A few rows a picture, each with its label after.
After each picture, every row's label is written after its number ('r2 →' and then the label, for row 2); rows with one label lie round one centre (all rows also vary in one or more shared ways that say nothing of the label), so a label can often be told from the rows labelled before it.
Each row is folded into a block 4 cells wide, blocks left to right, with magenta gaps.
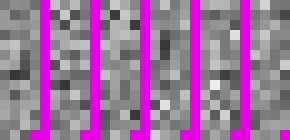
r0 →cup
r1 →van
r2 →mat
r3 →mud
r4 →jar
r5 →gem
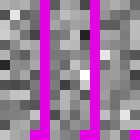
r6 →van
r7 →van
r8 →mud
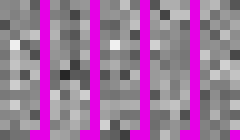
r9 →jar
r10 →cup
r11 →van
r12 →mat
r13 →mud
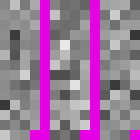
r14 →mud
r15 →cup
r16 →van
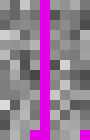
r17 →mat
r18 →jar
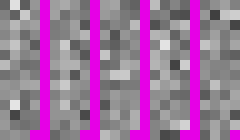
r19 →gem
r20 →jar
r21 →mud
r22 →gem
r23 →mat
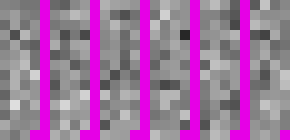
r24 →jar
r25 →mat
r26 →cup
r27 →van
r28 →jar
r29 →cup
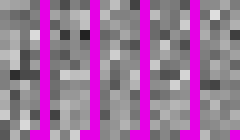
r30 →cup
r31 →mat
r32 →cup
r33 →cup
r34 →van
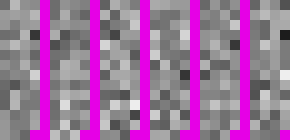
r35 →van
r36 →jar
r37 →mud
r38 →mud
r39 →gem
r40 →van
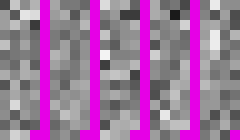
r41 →mat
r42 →cup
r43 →mud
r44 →cup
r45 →gem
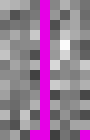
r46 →mud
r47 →gem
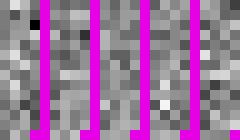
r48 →jar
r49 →mat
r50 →mat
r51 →jar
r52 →mud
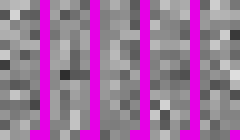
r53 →van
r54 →cup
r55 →jar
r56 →van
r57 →van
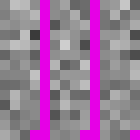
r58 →van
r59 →gem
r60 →van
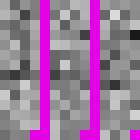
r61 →cup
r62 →van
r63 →van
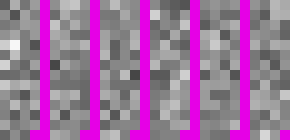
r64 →gem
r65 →van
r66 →mud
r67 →cup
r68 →gem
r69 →mat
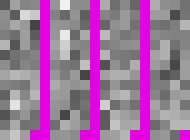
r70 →mat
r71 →gem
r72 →mat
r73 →cup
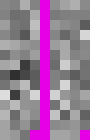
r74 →cup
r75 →jar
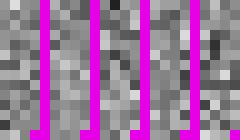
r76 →mud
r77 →jar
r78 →mat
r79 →mud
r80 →mud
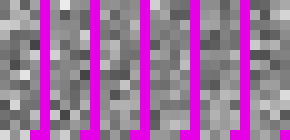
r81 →gem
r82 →mud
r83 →cup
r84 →cup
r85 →cup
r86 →mat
